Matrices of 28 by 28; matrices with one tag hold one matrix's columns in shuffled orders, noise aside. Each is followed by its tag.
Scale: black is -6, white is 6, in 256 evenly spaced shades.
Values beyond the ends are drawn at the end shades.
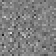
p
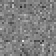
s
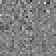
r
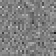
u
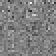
r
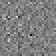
p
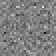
u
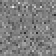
u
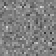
u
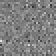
s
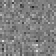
s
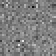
s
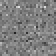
u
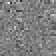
r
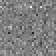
u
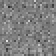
s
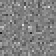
u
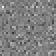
u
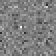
u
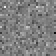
u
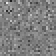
r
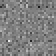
s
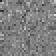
r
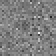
p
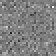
u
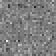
s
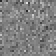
r
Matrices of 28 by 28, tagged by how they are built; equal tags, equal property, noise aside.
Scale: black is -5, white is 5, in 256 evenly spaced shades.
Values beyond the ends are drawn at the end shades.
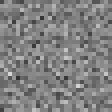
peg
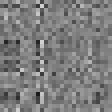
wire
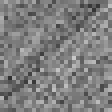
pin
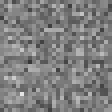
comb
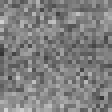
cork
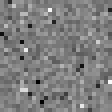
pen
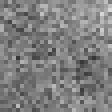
cork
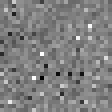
pen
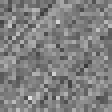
pin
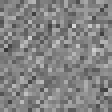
pin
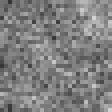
cork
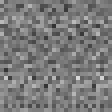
peg
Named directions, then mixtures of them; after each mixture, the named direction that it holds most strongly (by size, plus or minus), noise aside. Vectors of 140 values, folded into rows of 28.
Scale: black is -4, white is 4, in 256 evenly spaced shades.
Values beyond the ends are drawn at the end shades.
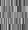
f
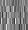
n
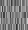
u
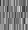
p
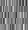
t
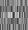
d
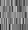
f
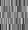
f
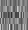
d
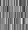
p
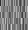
f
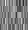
t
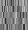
t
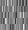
t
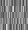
u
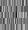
t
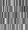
t
